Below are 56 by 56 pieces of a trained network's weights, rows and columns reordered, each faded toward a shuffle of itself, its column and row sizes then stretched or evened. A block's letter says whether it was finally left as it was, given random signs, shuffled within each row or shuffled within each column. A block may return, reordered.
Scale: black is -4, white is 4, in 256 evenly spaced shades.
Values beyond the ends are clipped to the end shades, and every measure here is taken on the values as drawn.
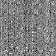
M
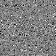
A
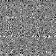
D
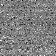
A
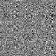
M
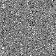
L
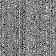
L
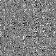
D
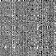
M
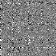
D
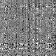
M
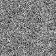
L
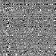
M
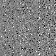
L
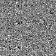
D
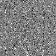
L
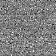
A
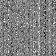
L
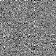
D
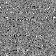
A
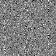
L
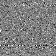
A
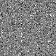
L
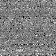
A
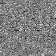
A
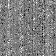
L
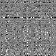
M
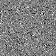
A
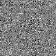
D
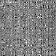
M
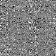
D
